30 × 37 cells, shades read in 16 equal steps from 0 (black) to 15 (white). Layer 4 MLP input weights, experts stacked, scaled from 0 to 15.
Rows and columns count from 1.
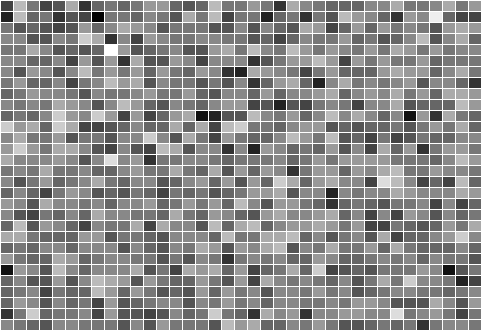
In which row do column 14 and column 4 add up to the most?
16
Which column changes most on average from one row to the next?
20
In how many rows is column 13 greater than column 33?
8
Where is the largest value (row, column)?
5, 9
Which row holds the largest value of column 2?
14
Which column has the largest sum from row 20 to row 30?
25
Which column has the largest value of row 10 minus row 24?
18
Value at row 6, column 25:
11
